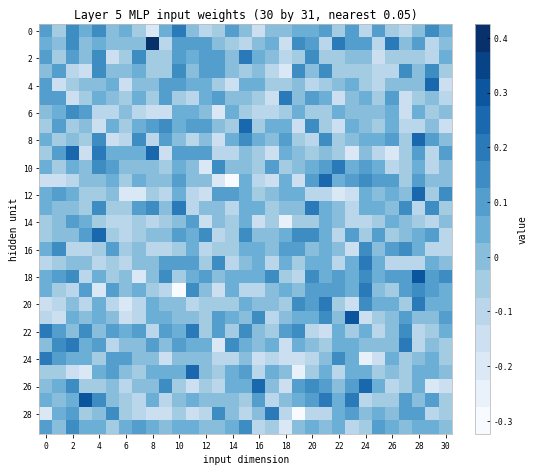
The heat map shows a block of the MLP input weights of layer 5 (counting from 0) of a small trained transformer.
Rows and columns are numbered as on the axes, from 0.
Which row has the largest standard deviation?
9
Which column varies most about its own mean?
8
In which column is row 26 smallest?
29
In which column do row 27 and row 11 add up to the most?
21
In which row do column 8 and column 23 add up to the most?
1
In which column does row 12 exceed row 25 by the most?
19
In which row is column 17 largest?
28
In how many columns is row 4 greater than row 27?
11
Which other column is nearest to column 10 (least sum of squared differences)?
4
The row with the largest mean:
18
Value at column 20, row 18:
0.15
